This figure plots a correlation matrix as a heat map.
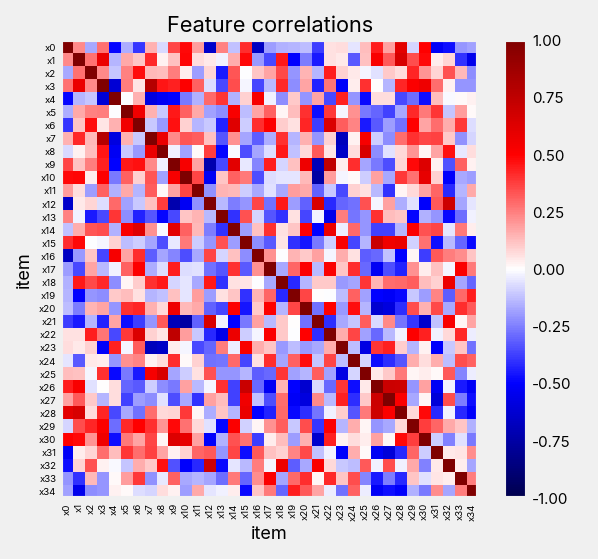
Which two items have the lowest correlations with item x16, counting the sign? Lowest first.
x0, x28
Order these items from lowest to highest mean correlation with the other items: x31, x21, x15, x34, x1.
x21, x34, x15, x31, x1
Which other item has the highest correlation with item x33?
x17
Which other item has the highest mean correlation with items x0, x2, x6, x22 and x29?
x9
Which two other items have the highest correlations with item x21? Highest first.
x12, x32
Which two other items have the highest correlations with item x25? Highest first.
x8, x7
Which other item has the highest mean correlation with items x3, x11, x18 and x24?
x7
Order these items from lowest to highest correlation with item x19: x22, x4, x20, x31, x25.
x25, x22, x4, x31, x20
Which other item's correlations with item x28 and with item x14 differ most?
x26
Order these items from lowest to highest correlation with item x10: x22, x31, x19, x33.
x33, x19, x31, x22
